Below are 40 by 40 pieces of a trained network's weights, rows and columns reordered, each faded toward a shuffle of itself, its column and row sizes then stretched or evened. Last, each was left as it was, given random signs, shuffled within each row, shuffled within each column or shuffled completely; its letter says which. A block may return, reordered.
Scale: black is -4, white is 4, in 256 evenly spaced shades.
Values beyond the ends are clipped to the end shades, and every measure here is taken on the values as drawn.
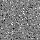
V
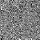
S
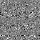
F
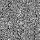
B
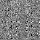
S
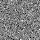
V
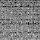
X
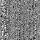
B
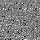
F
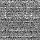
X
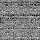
X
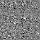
S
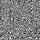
S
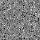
B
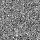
V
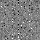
B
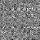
X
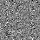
B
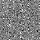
B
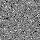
V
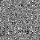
S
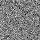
V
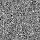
V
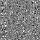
B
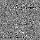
S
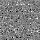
F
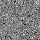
V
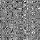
X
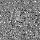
F
